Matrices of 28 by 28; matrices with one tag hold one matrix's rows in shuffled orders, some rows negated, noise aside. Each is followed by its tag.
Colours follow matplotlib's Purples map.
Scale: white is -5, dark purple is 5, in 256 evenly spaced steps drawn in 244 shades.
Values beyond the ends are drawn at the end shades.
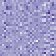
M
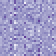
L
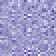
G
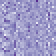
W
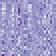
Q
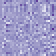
M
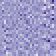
M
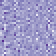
W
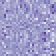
M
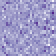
M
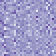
W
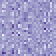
Q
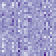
Q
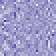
W
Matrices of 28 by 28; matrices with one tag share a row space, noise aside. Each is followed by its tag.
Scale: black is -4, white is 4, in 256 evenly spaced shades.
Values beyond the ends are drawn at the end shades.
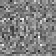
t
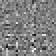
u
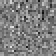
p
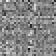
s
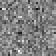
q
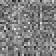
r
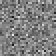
p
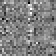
s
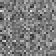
t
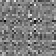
s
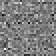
r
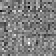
r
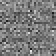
s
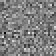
r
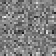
q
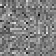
t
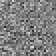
t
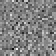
p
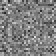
r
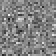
q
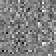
p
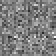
q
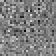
t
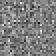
t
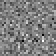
p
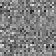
t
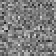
r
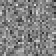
q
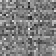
s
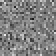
t
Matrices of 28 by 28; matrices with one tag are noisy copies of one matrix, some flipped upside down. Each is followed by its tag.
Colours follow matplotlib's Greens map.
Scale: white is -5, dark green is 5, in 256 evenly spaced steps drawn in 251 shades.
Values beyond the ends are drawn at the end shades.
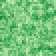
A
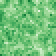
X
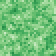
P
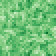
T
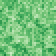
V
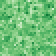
A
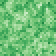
V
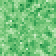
T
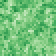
V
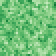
X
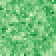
P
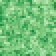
X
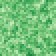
T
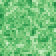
X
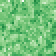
P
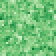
A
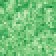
V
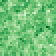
V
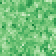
T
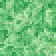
V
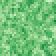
T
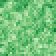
V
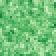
X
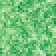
T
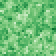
V
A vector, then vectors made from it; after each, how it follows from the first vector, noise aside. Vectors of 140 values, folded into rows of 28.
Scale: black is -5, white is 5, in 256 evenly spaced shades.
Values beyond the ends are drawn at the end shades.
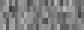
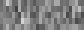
wrapped around, negated.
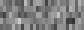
reversed.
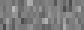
negated, partly zeroed.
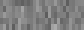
wrapped around, negated, shrunk.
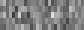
wrapped around, negated.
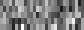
reversed, negated, scaled up.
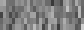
wrapped around, negated.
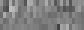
negated, partly zeroed.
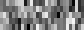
reversed, negated, scaled up.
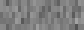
wrapped around, shrunk.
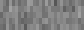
negated, shrunk.
